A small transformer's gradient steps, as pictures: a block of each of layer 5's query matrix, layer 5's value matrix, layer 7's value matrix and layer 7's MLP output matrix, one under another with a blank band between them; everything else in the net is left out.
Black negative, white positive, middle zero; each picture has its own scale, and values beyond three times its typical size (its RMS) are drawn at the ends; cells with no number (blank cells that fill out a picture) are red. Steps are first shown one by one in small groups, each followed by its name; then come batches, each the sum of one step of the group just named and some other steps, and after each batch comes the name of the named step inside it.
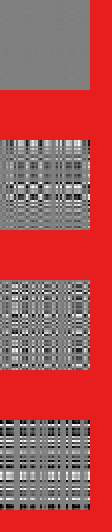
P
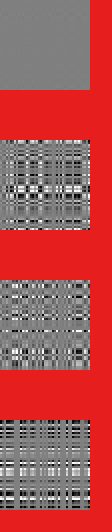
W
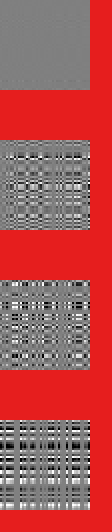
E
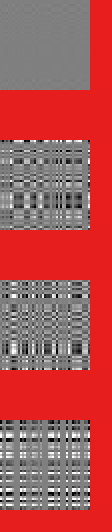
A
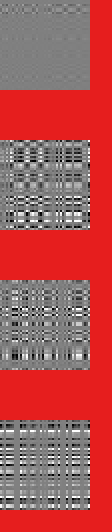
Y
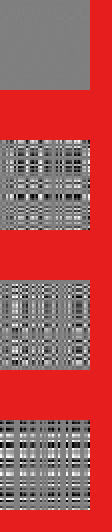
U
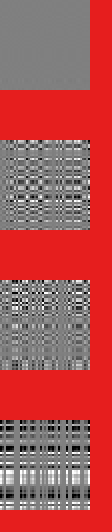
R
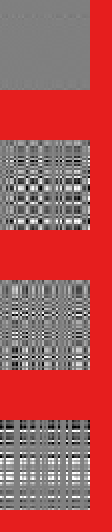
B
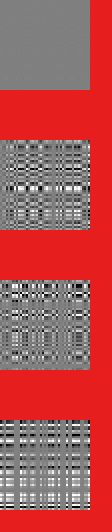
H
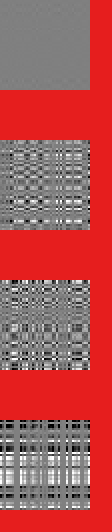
R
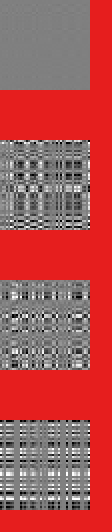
W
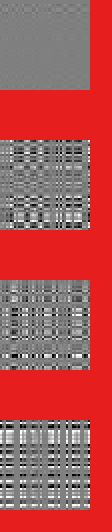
Y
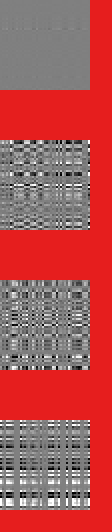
E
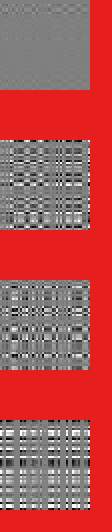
Y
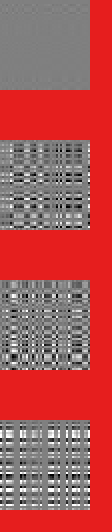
A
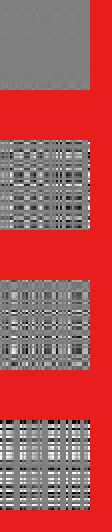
A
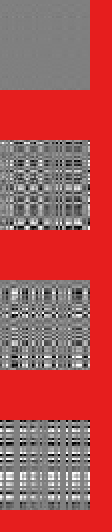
B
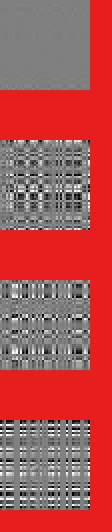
W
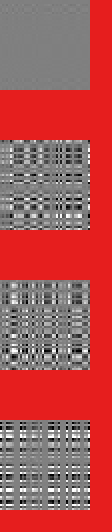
A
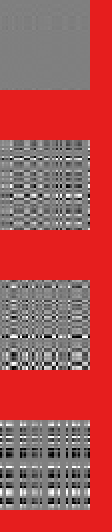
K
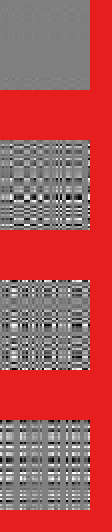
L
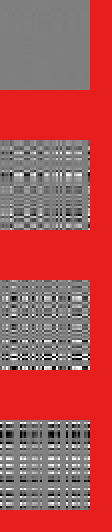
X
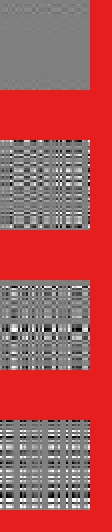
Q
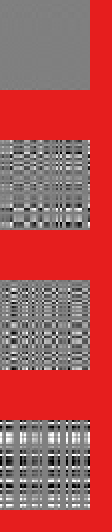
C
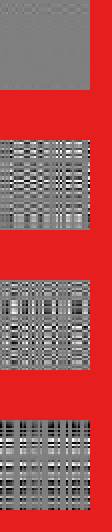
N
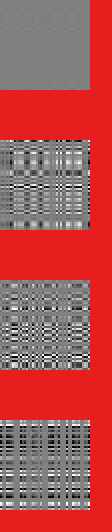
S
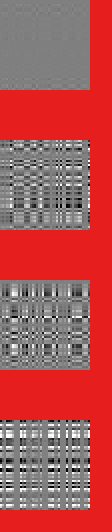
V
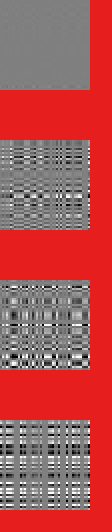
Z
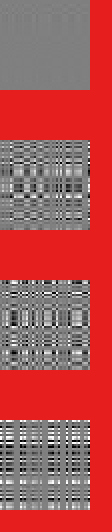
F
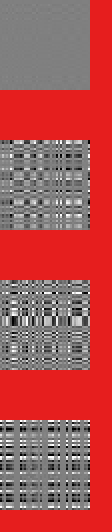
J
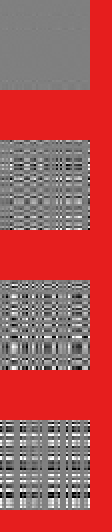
J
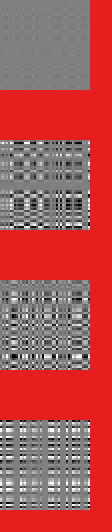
Z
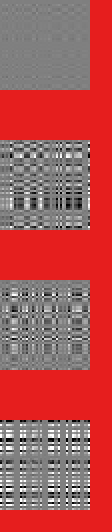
V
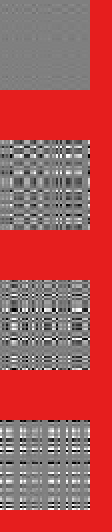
L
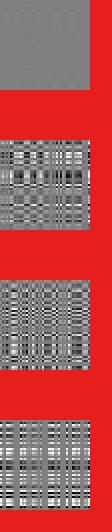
S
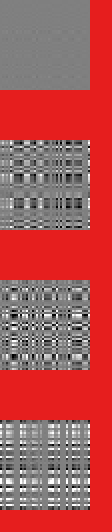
Z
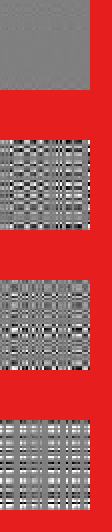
Q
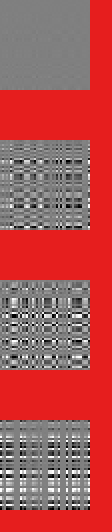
Z
